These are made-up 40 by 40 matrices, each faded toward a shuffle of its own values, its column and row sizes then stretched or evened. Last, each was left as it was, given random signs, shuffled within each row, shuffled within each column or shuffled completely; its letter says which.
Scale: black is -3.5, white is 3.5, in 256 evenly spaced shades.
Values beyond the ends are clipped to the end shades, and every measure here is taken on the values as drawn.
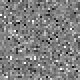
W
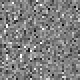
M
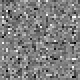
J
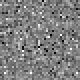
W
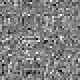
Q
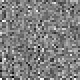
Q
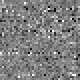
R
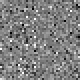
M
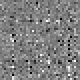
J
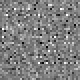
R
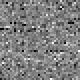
R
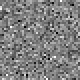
W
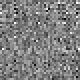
Q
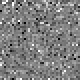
R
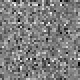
J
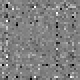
Q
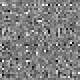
Q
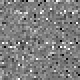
R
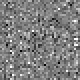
M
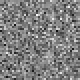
W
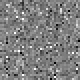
M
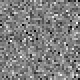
W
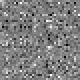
Q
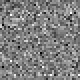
R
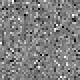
M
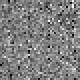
M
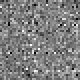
J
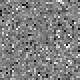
M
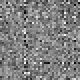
J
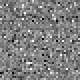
R
